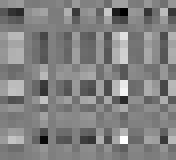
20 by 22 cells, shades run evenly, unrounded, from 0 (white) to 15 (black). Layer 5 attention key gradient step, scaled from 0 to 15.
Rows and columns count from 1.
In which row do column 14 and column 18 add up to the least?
2
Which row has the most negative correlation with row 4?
1
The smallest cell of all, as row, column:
18, 16
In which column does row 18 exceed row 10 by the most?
6
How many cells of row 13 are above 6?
16
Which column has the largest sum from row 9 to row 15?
14
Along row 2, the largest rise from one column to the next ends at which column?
15
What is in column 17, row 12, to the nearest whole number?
9
